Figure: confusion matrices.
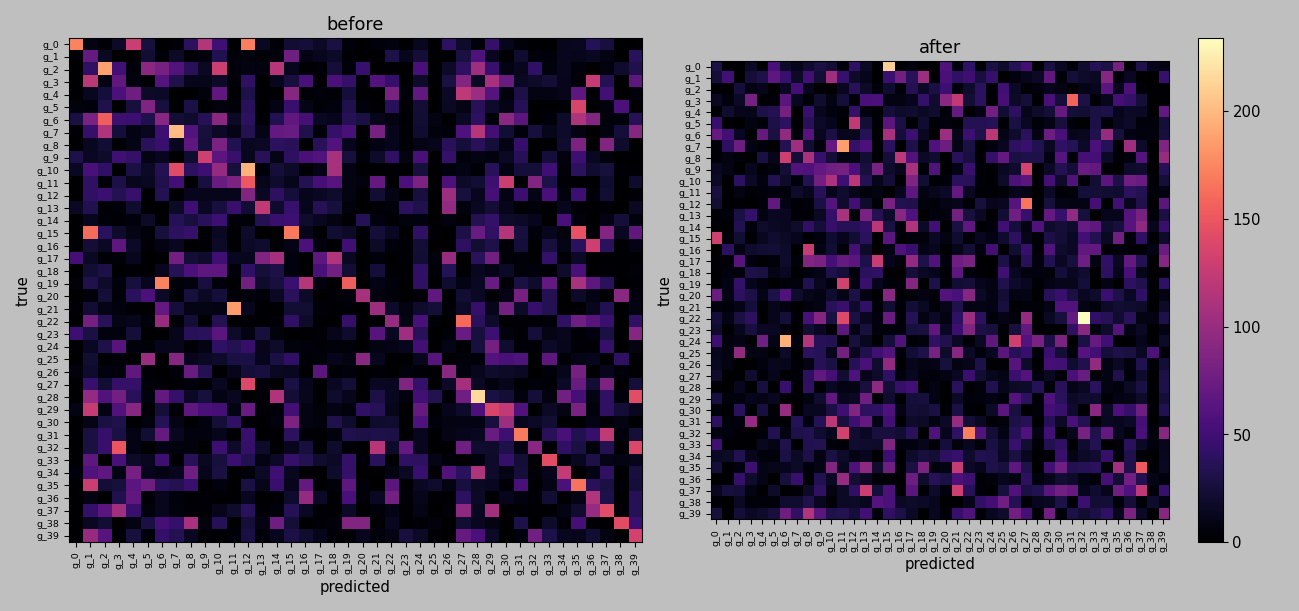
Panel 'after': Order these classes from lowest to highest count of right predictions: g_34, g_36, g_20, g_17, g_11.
g_11, g_34, g_20, g_36, g_17
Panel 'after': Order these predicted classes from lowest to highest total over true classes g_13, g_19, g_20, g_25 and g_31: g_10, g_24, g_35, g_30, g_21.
g_24, g_35, g_30, g_10, g_21
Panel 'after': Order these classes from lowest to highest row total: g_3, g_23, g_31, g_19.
g_19, g_23, g_31, g_3
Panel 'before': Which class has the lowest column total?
g_25
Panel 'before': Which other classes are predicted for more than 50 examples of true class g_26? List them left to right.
g_4, g_8, g_17, g_35
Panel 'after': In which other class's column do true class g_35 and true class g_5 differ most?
g_37
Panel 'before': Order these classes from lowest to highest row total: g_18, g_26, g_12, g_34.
g_26, g_18, g_12, g_34
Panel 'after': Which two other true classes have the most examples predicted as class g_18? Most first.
g_1, g_35
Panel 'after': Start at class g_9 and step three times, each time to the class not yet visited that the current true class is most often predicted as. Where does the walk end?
g_22
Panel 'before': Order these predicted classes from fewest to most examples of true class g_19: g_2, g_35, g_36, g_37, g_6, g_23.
g_23, g_2, g_37, g_36, g_35, g_6
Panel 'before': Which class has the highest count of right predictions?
g_28
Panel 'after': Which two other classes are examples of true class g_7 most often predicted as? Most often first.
g_11, g_36
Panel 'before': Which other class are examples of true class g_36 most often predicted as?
g_16
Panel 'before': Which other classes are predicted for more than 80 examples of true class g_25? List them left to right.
g_5, g_7, g_20
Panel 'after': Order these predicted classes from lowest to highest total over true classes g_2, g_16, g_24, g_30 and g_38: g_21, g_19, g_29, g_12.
g_21, g_19, g_29, g_12
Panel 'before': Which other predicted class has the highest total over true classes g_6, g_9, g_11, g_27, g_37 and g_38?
g_12
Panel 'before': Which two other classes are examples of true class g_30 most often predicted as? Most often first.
g_15, g_24
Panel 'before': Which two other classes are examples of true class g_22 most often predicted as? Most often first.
g_27, g_6
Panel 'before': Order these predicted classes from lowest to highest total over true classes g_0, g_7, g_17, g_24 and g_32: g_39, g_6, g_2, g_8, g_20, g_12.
g_20, g_6, g_8, g_2, g_39, g_12
